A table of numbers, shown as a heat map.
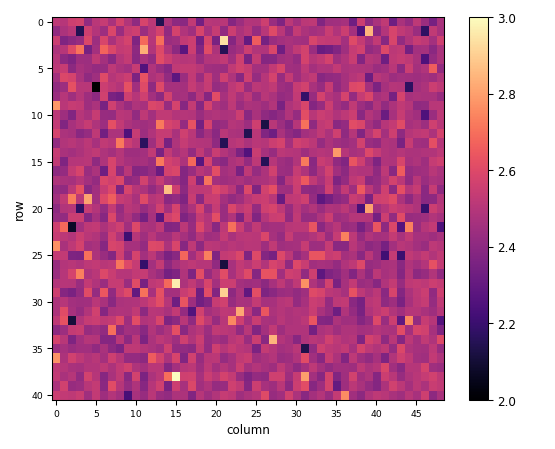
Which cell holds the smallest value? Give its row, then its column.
7, 5
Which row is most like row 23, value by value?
40
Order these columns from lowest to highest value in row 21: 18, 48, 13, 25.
13, 25, 48, 18
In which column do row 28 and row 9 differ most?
15
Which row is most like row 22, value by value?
32
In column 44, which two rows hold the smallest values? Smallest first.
7, 3
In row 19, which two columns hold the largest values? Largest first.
4, 2
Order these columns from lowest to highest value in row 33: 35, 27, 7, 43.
35, 27, 43, 7
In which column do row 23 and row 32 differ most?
2
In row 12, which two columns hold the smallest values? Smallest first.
24, 9
